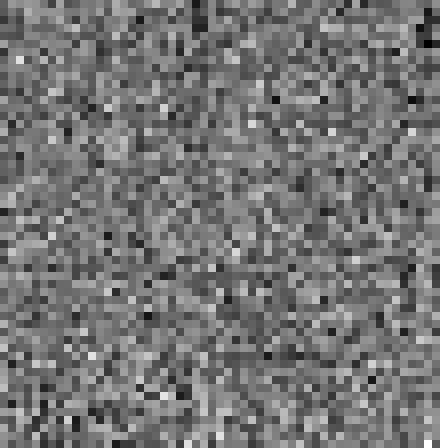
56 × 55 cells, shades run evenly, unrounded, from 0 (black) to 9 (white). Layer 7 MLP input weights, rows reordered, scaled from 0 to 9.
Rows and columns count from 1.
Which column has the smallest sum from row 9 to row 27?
18
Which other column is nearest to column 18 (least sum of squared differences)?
12
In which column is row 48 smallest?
47
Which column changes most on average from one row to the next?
1
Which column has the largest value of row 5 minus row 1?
46
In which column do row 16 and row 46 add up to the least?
2
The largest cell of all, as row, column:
56, 54
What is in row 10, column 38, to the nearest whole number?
5
